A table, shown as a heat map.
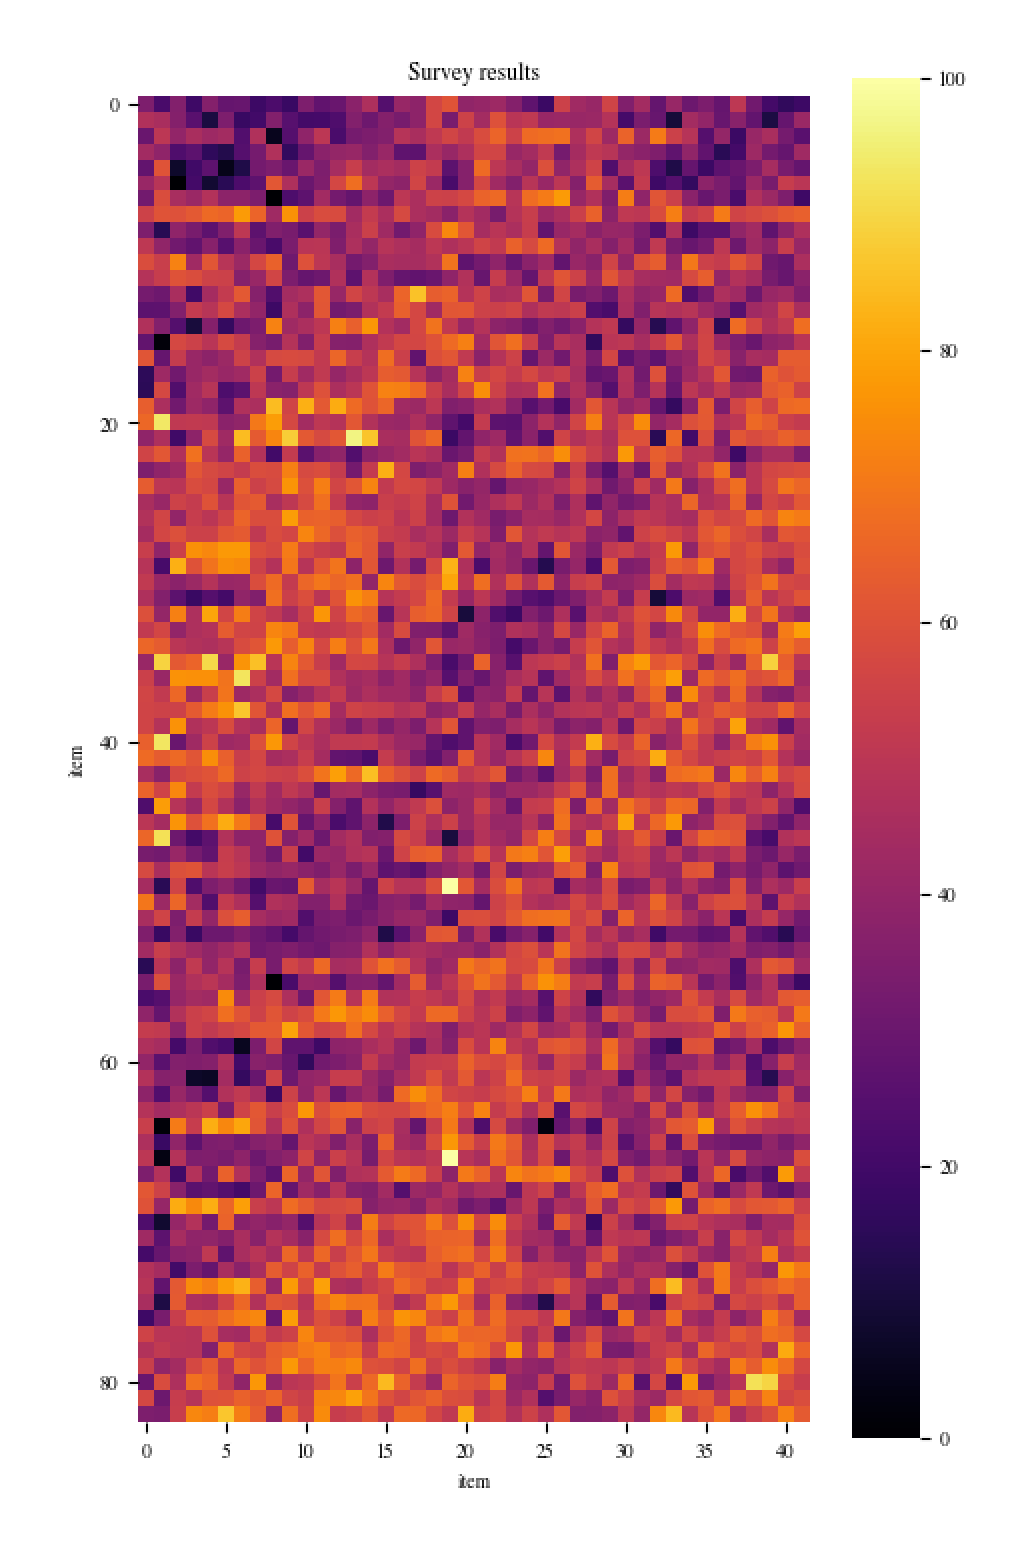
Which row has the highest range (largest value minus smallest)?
66
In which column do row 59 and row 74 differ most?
6
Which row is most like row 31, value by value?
14
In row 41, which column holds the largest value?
32
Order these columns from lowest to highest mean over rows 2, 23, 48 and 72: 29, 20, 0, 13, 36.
0, 13, 36, 29, 20
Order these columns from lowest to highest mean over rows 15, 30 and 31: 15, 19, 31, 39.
31, 39, 15, 19
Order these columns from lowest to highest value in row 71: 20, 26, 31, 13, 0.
26, 0, 31, 13, 20
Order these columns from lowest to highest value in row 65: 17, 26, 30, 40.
30, 40, 17, 26
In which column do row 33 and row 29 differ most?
19
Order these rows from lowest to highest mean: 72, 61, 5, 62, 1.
1, 5, 61, 62, 72
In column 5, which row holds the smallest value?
4
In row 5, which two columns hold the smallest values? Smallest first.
2, 4
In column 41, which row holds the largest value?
33
